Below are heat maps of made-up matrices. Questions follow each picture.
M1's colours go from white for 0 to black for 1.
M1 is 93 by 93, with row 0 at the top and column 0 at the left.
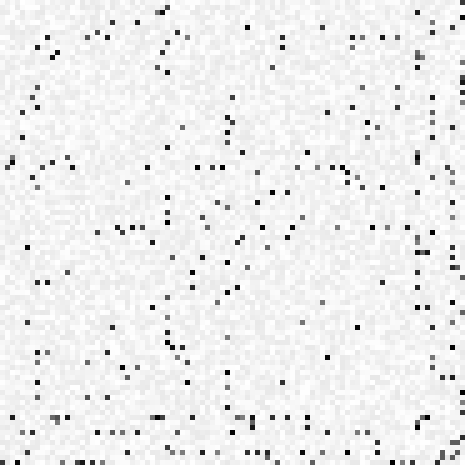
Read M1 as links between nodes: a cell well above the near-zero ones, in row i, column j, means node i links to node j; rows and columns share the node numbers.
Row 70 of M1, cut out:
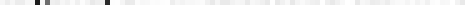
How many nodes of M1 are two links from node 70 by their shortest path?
6
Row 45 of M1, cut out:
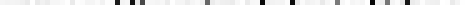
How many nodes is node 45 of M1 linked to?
10
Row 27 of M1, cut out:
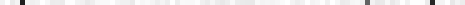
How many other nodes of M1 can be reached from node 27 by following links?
11
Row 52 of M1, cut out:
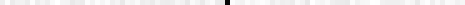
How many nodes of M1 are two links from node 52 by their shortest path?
9
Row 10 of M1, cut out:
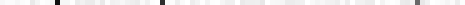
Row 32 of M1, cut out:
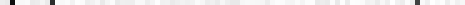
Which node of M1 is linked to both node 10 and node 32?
node 83
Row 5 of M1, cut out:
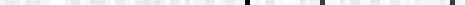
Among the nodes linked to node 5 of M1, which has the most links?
node 90
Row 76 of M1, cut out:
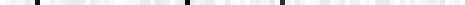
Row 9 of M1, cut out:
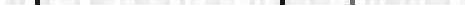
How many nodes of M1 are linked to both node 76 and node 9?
2
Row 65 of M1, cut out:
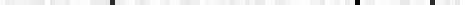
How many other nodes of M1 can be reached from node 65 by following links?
11
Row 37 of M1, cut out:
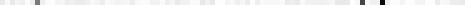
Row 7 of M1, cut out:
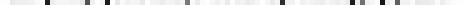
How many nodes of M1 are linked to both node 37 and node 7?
2
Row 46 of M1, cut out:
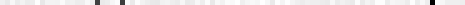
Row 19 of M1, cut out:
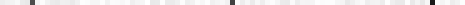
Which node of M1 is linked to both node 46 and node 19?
node 86
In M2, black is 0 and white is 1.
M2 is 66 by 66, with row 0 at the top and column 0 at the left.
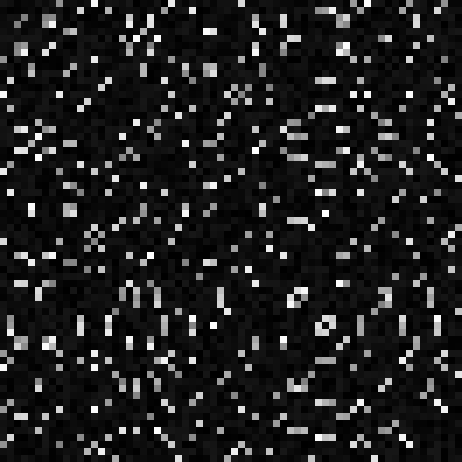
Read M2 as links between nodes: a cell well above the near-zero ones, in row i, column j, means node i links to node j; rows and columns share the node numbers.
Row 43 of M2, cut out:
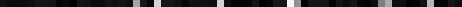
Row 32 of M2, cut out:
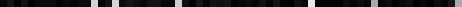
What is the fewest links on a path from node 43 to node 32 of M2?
7
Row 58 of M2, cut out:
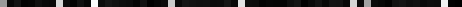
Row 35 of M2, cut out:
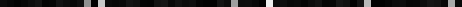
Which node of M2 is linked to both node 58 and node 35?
node 52
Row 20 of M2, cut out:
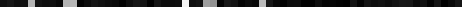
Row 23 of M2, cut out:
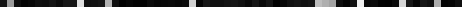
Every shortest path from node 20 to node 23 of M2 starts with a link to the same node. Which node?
node 30
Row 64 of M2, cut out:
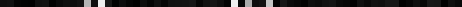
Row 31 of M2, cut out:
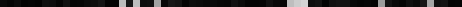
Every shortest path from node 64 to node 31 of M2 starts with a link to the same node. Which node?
node 33
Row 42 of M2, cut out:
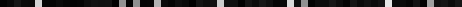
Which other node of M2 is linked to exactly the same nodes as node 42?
node 54
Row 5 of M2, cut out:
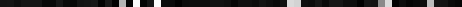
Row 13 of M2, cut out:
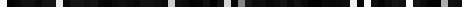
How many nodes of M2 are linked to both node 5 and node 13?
0
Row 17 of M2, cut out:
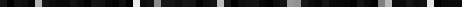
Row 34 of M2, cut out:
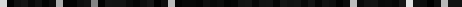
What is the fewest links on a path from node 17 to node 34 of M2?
7
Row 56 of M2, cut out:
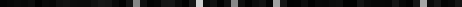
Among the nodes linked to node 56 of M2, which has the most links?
node 19
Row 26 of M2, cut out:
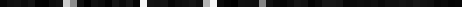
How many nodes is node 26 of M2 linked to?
6
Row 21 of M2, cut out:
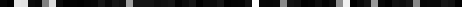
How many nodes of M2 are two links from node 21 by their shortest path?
5
